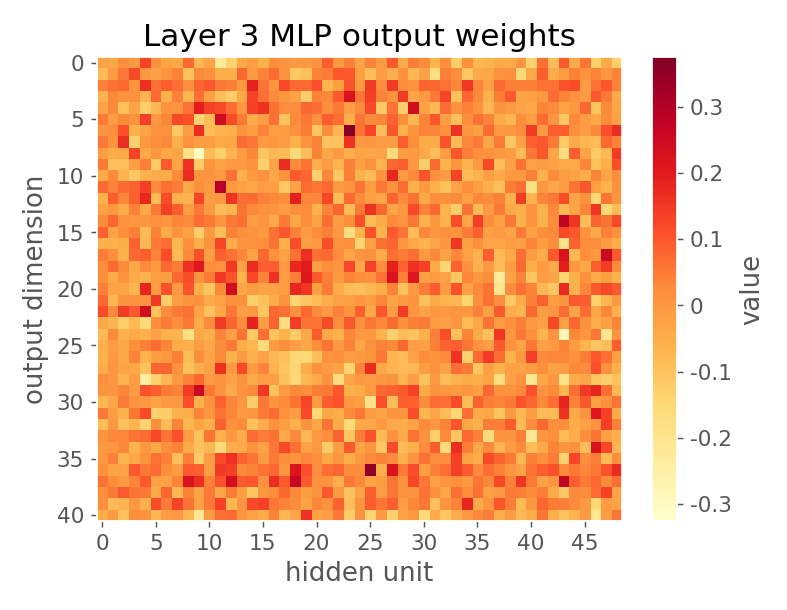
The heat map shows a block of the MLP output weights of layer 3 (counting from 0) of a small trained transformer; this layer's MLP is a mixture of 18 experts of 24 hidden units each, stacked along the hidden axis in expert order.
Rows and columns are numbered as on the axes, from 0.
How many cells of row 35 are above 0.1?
5
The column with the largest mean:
27
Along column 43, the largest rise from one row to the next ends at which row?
17
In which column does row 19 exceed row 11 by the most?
29
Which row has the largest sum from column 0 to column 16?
37
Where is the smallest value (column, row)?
9, 8
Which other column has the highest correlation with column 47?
43
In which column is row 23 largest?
14
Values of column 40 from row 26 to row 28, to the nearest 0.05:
0.15 0 -0.2
